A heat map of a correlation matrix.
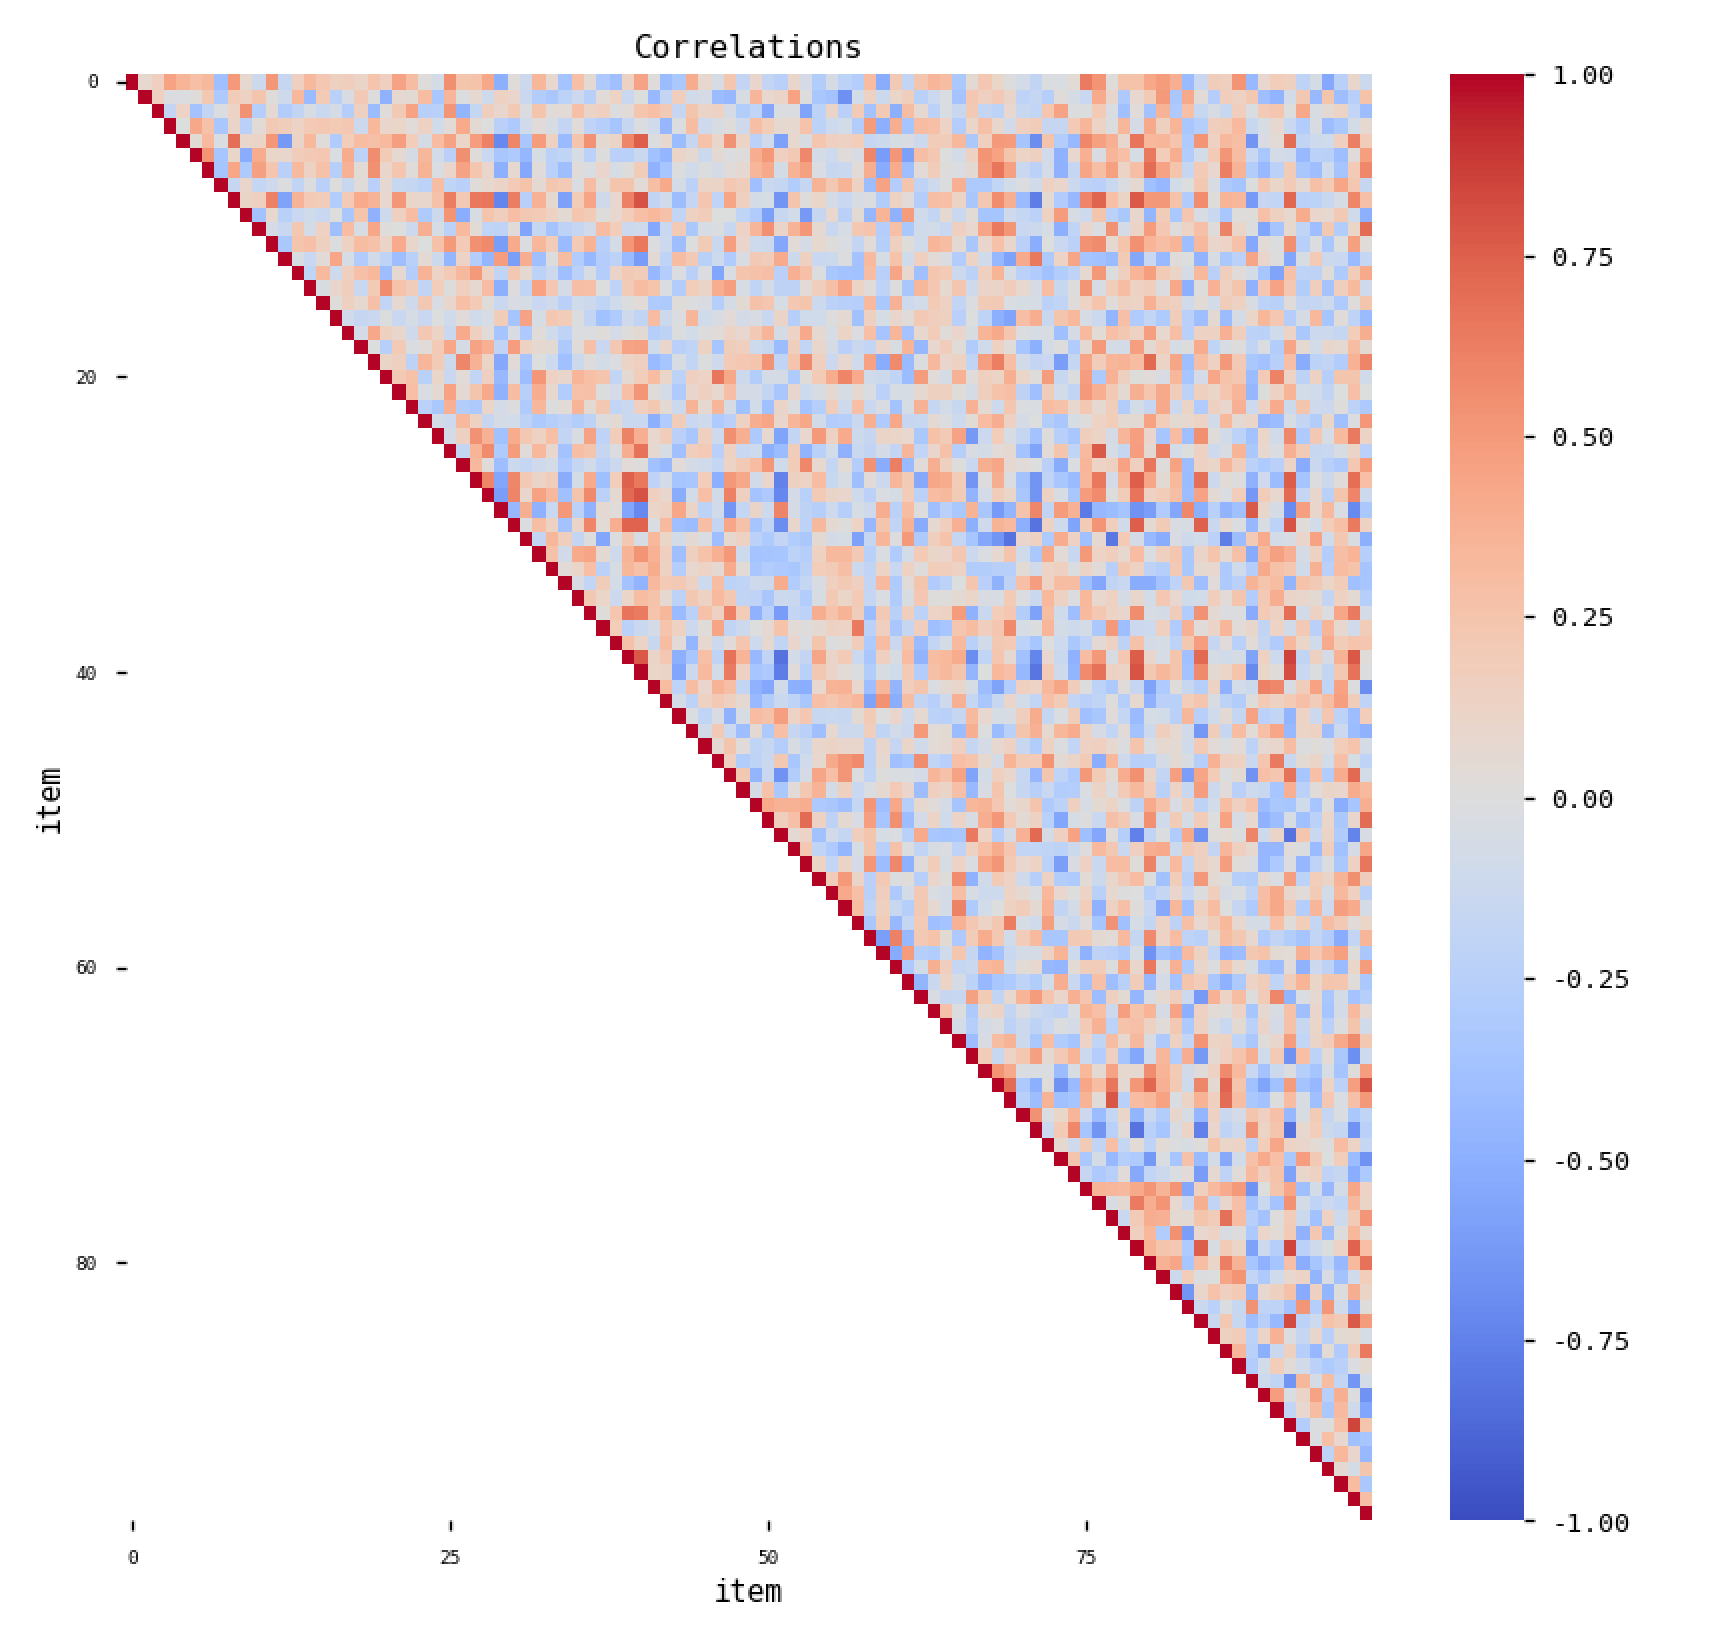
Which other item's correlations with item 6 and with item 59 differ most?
80
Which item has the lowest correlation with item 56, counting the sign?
1
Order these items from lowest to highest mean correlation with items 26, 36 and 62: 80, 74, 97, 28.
74, 97, 28, 80
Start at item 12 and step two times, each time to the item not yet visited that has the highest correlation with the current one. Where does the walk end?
51
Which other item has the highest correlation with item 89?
41
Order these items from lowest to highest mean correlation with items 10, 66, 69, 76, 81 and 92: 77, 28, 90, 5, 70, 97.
70, 90, 28, 5, 97, 77
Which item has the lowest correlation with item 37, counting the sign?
31
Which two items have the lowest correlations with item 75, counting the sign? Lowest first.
29, 88
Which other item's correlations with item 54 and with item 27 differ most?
76
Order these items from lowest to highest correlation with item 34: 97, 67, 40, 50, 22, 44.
40, 97, 67, 50, 22, 44
